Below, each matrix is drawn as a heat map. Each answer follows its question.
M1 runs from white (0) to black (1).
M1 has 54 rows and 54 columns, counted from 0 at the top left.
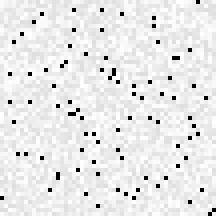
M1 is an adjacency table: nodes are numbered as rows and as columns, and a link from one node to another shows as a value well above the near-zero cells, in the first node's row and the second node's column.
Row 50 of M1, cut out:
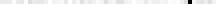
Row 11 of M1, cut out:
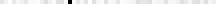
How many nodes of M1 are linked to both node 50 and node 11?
0
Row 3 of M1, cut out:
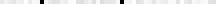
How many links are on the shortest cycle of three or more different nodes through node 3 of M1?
4
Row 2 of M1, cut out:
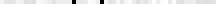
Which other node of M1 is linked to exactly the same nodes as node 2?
node 7
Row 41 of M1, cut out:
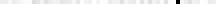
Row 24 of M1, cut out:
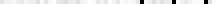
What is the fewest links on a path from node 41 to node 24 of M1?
4
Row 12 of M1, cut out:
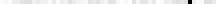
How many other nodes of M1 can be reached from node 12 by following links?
7
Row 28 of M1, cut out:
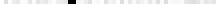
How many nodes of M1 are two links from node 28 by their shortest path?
4
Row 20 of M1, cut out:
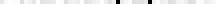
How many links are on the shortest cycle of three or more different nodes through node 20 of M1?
3
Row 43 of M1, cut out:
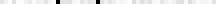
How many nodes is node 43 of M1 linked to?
2
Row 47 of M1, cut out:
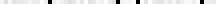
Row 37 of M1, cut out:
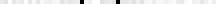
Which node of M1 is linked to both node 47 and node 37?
node 29
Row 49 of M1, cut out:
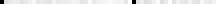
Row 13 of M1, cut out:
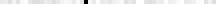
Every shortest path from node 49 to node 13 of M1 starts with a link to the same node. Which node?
node 33
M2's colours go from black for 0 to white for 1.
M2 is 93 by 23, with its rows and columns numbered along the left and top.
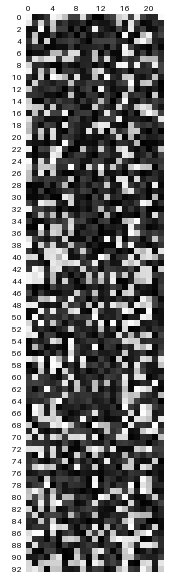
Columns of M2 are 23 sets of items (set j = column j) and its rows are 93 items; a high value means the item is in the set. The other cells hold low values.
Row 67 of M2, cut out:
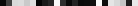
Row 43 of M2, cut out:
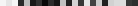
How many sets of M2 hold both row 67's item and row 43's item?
6
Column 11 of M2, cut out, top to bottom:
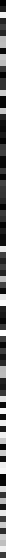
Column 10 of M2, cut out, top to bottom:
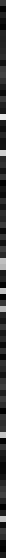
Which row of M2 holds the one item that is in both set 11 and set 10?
72
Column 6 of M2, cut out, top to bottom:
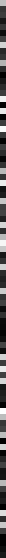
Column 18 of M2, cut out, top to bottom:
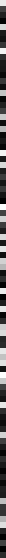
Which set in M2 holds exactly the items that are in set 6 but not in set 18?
13
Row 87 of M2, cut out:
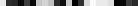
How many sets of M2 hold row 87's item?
10
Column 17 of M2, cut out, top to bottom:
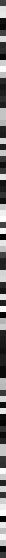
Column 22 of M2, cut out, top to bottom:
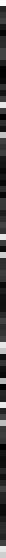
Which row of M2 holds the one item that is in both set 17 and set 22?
63
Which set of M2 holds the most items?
4
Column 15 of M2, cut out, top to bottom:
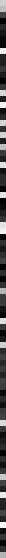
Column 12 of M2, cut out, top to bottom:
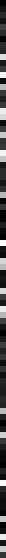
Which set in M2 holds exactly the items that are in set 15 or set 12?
0
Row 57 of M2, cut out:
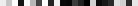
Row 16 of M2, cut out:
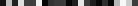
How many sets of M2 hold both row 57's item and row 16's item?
3
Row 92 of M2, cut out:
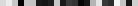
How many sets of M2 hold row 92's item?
11
